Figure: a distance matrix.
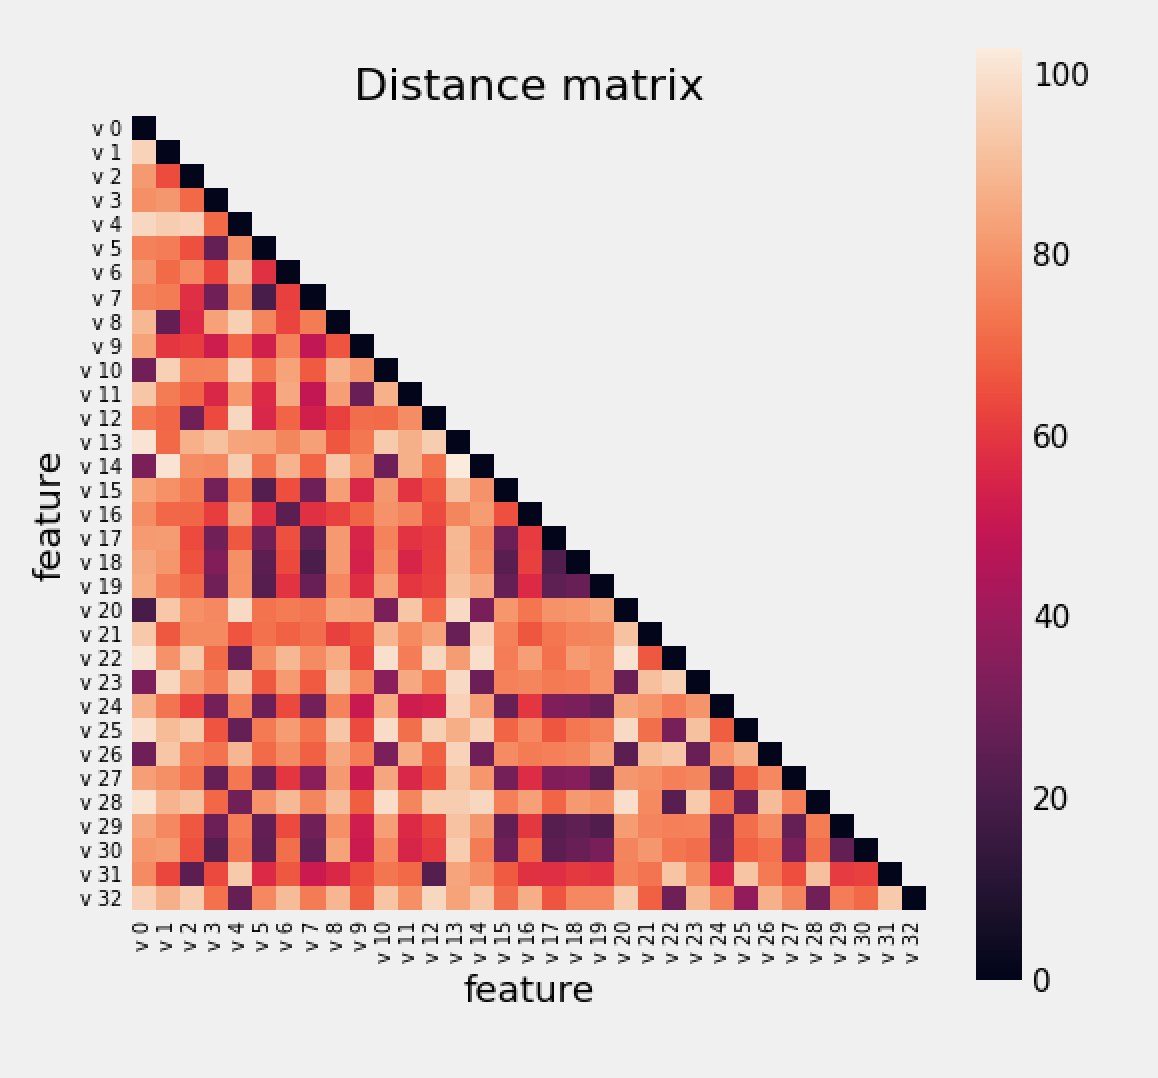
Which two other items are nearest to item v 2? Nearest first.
v 31, v 12
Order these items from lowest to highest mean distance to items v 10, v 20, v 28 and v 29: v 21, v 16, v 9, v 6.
v 9, v 16, v 6, v 21
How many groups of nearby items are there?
8
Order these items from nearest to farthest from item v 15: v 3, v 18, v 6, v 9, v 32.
v 18, v 3, v 9, v 6, v 32
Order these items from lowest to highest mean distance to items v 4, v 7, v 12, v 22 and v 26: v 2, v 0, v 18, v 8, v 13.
v 18, v 2, v 0, v 8, v 13
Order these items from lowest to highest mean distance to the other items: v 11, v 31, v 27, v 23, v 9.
v 27, v 9, v 31, v 11, v 23
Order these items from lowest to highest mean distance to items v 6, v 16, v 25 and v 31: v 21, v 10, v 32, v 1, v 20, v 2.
v 2, v 21, v 1, v 32, v 20, v 10
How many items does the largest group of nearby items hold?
11
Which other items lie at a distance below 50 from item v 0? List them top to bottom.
v 10, v 14, v 20, v 23, v 26
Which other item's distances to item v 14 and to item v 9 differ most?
v 11
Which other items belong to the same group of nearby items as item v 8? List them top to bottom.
v 1
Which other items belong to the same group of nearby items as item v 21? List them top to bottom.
v 13
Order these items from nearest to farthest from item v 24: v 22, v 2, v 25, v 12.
v 12, v 2, v 25, v 22
